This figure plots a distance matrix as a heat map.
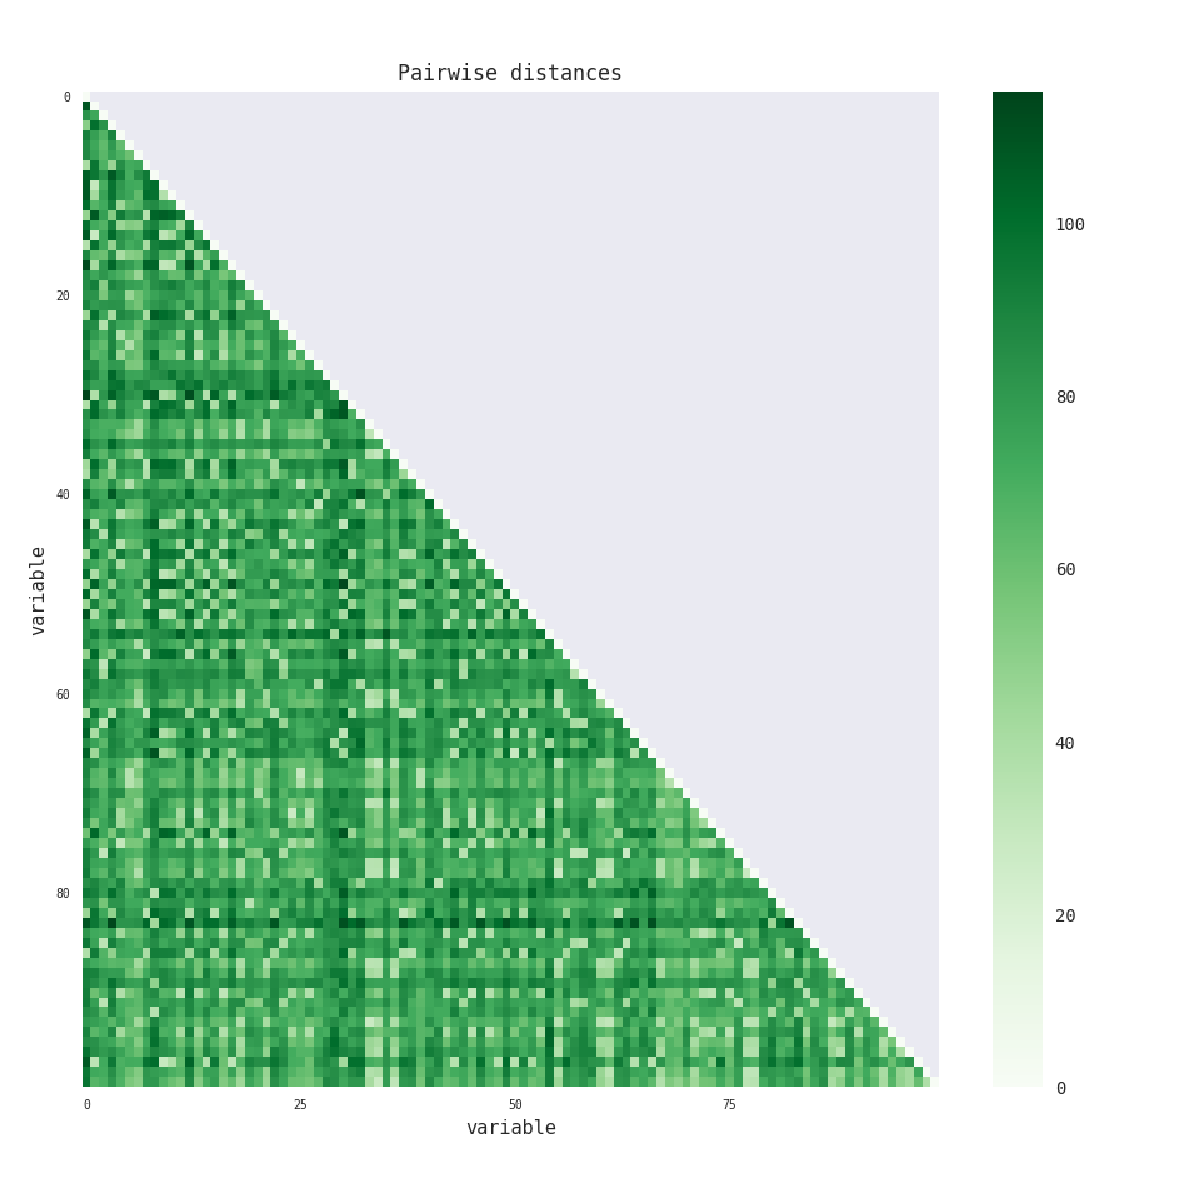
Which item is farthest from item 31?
30
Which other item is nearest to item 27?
41
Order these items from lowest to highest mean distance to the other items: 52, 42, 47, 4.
42, 47, 4, 52
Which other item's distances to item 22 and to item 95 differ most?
96
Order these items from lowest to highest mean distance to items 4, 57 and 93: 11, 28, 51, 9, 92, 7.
11, 92, 51, 7, 9, 28
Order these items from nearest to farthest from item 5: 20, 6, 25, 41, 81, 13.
25, 20, 13, 6, 41, 81
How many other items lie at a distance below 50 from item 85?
8
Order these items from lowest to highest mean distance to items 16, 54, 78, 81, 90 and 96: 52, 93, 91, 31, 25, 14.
93, 25, 91, 52, 14, 31
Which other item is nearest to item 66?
50
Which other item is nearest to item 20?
70
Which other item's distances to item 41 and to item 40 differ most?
32
